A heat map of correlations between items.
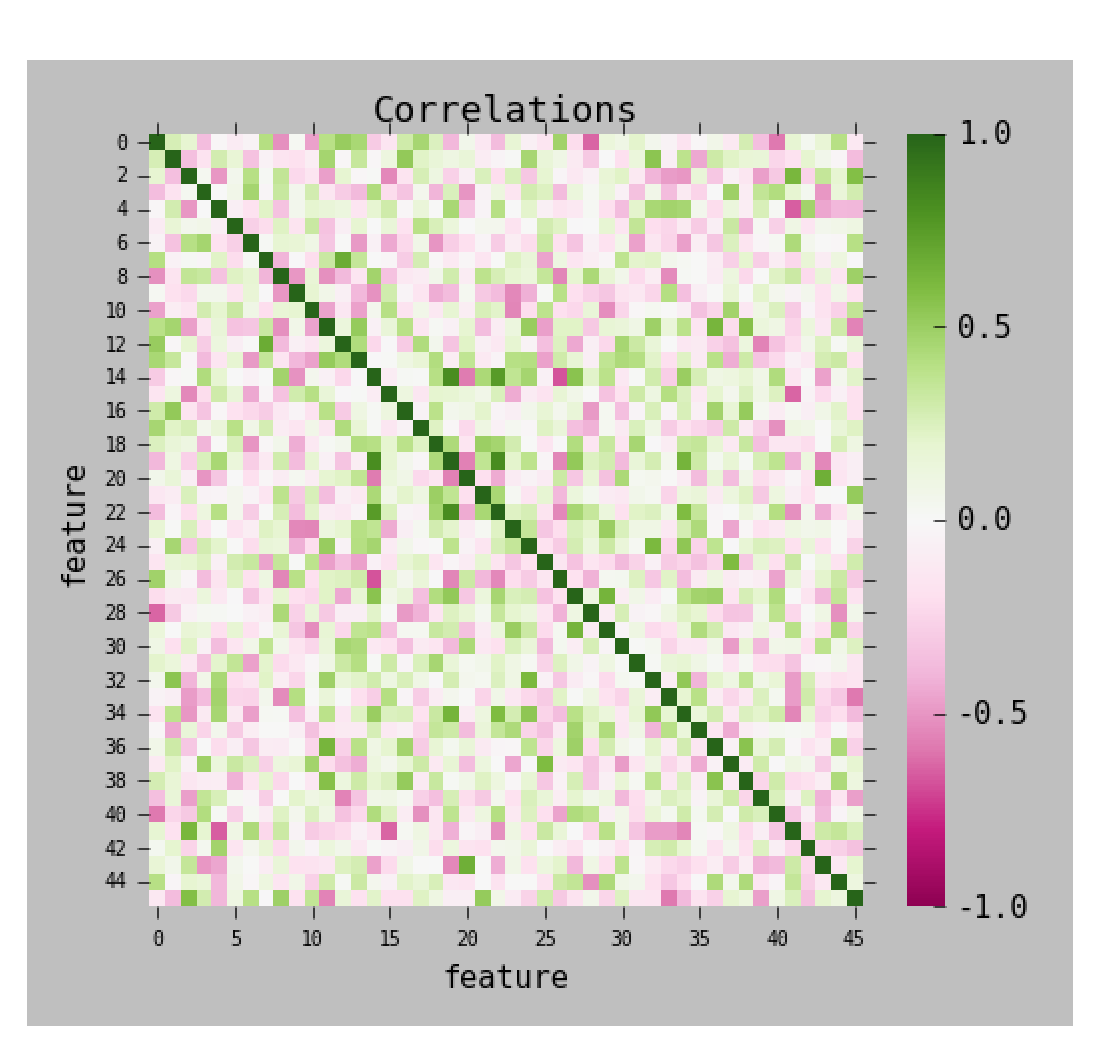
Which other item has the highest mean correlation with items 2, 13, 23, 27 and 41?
29
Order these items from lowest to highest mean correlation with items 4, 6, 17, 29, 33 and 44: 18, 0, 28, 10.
28, 10, 18, 0
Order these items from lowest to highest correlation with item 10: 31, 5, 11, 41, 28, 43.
11, 41, 43, 31, 28, 5
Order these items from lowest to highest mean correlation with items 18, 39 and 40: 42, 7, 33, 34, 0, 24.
0, 7, 42, 33, 24, 34
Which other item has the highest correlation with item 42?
4
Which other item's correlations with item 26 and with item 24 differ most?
14
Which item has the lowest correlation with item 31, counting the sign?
6
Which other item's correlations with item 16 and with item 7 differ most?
12
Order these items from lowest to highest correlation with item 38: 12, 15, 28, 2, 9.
28, 2, 9, 12, 15
